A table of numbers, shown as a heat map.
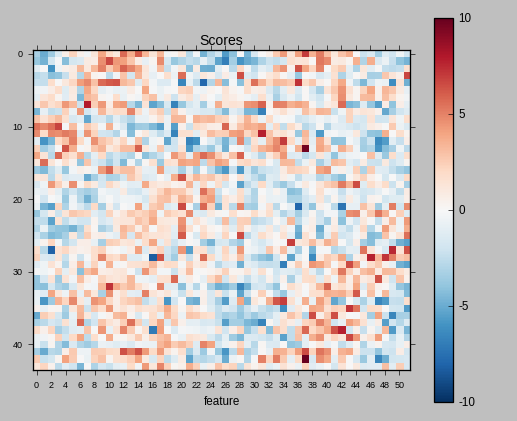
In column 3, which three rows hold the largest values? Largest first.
10, 14, 11
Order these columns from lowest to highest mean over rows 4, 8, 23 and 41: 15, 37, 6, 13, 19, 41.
41, 19, 6, 15, 37, 13
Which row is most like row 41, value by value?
0
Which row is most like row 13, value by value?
42
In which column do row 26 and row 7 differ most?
16
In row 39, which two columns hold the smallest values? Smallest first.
34, 28
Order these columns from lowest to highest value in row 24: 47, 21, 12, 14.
47, 14, 21, 12
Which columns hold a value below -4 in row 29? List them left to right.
28, 34, 50, 51
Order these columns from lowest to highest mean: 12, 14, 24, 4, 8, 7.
4, 24, 7, 8, 14, 12
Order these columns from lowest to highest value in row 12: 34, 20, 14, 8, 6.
20, 6, 14, 8, 34
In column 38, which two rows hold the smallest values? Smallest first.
28, 27
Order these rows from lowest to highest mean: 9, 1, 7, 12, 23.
1, 12, 23, 9, 7
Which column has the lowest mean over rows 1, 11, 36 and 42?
26
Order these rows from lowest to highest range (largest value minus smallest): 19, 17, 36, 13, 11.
19, 17, 36, 11, 13
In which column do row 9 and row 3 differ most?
7
